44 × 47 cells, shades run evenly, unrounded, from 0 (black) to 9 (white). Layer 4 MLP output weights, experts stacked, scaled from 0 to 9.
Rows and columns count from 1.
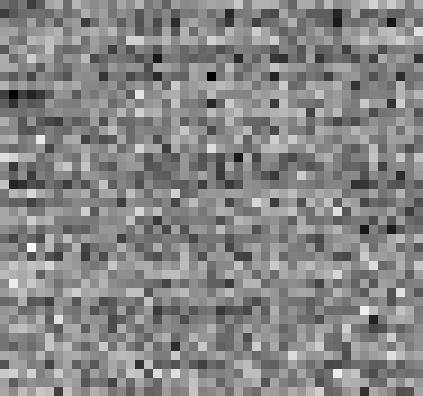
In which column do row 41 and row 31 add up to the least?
16
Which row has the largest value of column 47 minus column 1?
11
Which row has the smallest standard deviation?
8
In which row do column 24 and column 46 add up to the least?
9
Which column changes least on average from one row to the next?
46
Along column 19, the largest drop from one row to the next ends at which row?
32
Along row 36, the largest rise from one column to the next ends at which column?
7
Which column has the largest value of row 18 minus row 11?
2
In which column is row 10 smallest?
40
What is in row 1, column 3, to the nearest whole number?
4
